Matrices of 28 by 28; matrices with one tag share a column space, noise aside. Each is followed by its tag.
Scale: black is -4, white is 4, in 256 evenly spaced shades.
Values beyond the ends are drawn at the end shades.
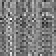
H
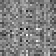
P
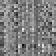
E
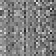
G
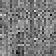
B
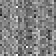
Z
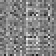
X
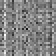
P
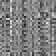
H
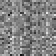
X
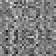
Z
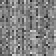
Z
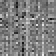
H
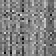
B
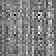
B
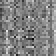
Z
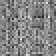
Z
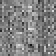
E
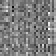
E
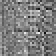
G
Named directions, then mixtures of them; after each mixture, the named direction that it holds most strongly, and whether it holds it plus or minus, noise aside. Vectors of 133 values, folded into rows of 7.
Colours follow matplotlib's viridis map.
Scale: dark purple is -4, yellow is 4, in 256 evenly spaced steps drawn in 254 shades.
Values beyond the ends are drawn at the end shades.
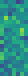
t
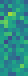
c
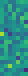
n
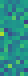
n, plus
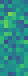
c, plus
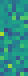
n, plus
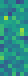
t, plus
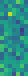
t, minus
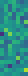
n, minus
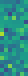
t, plus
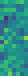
t, minus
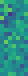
c, minus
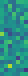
n, plus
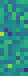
n, plus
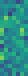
t, plus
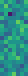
c, minus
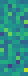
n, minus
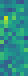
t, plus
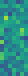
t, plus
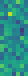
t, minus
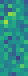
c, plus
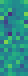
c, minus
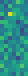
c, plus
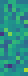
n, minus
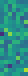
n, minus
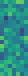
t, minus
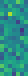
t, minus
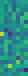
n, plus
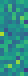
n, plus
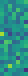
n, plus
